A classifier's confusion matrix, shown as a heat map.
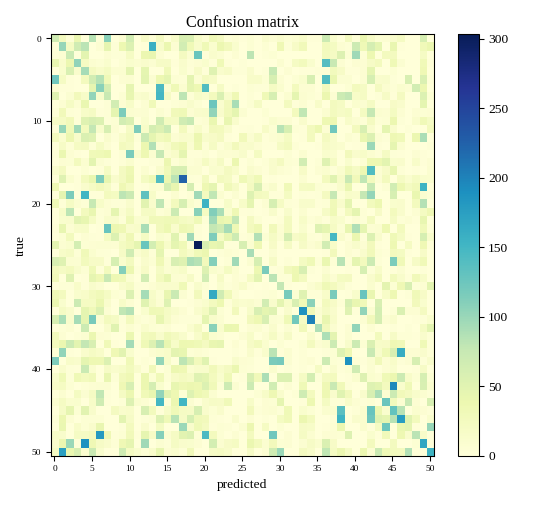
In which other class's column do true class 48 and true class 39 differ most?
6
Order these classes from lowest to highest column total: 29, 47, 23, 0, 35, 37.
35, 47, 23, 0, 29, 37
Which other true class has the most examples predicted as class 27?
24
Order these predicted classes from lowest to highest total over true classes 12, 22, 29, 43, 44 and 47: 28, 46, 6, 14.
28, 46, 6, 14
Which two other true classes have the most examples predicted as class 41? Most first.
31, 33
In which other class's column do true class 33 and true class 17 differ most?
14
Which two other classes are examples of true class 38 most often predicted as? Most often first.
46, 1
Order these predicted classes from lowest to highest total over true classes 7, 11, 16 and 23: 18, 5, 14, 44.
18, 44, 5, 14
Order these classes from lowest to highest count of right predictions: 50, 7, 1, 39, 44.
7, 1, 44, 50, 39
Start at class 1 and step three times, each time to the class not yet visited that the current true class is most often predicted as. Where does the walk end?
45
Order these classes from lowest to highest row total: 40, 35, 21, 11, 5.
40, 35, 21, 5, 11
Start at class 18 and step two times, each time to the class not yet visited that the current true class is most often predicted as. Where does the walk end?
4
